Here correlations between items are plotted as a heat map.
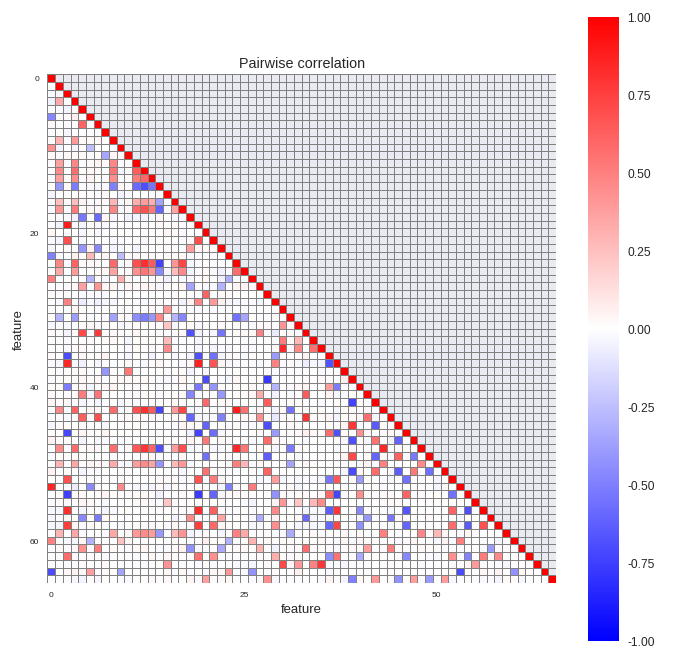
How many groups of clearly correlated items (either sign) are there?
7
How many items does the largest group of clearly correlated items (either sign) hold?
16
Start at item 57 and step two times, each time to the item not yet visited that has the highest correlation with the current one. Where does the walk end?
22
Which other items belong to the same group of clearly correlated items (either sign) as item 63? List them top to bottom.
15, 30, 32, 34, 35, 55
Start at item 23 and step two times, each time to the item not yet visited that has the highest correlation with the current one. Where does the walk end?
5
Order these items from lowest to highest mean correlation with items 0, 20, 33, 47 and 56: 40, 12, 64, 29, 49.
49, 64, 40, 12, 29
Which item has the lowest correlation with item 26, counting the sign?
64
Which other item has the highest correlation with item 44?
33
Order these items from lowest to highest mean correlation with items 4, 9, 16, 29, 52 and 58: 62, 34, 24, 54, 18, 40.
54, 40, 18, 34, 24, 62
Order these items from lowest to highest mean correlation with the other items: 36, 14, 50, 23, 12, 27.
14, 36, 23, 27, 50, 12
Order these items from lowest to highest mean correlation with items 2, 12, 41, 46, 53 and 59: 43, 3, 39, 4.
39, 4, 3, 43
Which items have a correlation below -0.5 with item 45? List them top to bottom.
20, 28, 42, 47, 51
